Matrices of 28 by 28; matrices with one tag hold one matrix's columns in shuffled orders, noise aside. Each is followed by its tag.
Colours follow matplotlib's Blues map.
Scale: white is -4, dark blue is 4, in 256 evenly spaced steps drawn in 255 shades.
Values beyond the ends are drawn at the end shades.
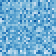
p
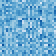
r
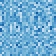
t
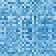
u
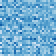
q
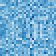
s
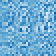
t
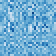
t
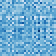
u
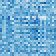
u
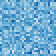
p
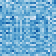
u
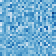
t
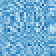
t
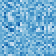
t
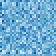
p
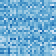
q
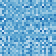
q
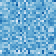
p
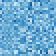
p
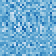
t
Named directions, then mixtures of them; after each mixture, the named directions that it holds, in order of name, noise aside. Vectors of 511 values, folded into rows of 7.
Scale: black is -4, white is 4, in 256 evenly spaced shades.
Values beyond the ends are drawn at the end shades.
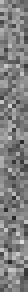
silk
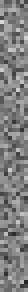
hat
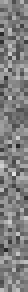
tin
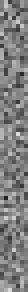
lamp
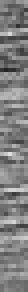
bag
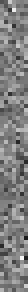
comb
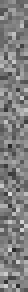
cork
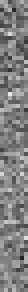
bag, comb, tin.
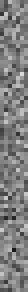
cork, lamp.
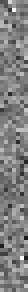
comb.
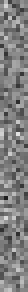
lamp.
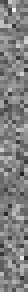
comb.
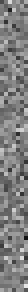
comb, hat.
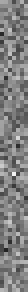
tin.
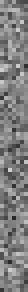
cork, hat, silk.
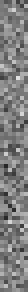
cork, hat.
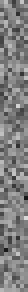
lamp, tin.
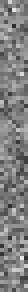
comb, silk.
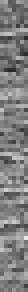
bag, comb.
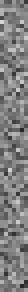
hat.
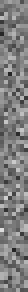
cork, hat, lamp.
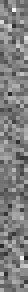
comb, hat.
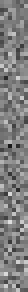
cork, tin.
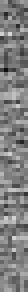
bag, lamp.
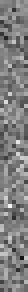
comb, hat, lamp.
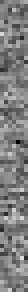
bag, comb, lamp.
